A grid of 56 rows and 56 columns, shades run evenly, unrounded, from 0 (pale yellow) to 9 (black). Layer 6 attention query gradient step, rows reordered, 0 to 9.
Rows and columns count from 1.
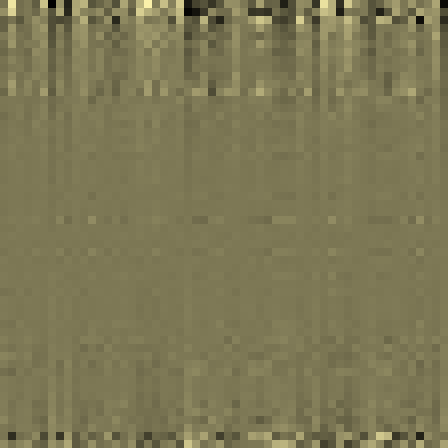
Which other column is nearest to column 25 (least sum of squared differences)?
9
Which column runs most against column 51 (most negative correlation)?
49
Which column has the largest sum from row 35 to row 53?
44
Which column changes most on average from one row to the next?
53
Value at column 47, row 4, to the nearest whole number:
6
